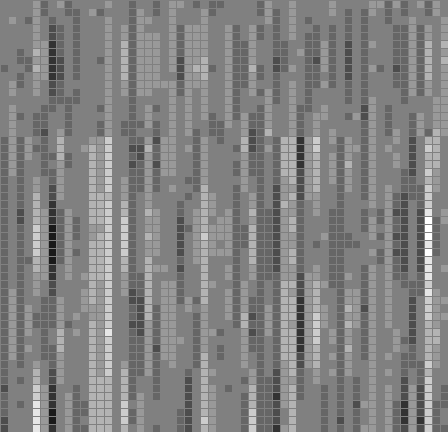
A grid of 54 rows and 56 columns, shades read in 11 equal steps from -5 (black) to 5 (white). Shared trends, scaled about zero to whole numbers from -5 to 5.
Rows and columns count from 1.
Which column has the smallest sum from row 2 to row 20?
7
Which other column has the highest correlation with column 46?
5
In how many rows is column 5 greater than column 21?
33
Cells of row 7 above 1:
3
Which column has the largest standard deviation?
54
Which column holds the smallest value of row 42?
38
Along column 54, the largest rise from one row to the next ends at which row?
18
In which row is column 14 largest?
42
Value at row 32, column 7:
-4
